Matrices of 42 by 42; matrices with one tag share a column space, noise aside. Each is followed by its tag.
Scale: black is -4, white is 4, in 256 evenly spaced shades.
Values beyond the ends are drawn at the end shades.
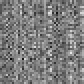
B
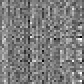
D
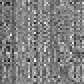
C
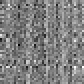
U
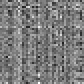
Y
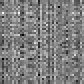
B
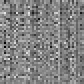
B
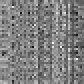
B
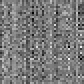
B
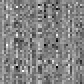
U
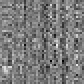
U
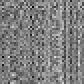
Y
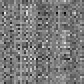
B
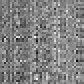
D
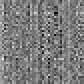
B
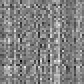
U
